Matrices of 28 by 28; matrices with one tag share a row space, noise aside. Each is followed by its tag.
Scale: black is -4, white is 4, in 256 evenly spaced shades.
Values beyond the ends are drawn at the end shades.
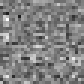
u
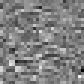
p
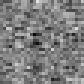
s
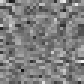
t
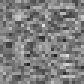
s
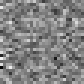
t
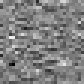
p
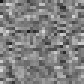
t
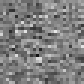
p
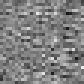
s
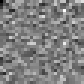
t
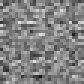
u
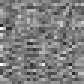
t
